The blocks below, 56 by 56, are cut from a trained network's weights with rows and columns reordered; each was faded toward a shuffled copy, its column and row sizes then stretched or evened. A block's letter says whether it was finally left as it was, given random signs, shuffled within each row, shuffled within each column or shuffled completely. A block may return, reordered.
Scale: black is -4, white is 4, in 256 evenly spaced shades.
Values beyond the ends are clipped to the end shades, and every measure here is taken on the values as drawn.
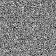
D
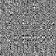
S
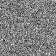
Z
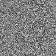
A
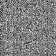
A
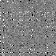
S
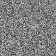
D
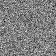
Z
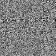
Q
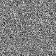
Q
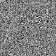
Q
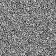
Z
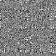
S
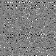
S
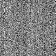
A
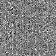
A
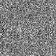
Q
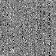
A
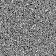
Z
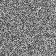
Z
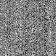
A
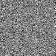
Q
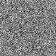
Q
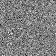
Z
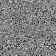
D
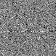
D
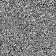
D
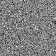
Z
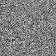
Q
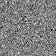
Z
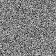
Z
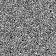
Z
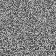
D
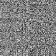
S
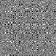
S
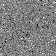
Z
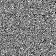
Z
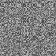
S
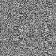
S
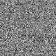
D
